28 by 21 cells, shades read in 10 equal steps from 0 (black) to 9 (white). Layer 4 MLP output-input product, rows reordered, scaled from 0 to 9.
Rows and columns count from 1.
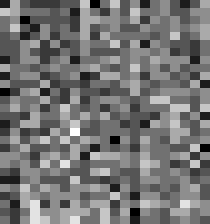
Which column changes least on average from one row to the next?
17
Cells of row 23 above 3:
10
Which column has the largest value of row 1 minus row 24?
12
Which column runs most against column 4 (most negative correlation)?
2
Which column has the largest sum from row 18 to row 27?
15
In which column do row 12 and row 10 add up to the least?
1
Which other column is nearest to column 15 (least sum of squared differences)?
13
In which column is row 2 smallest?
8
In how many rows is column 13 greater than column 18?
8
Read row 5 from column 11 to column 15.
6 4 4 4 4
